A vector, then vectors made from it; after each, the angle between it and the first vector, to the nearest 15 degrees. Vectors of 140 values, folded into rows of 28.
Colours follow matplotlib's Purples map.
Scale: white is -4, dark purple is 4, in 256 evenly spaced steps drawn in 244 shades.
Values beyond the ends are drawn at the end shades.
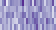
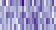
15 degrees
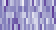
165 degrees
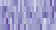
105 degrees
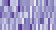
90 degrees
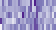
60 degrees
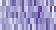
45 degrees
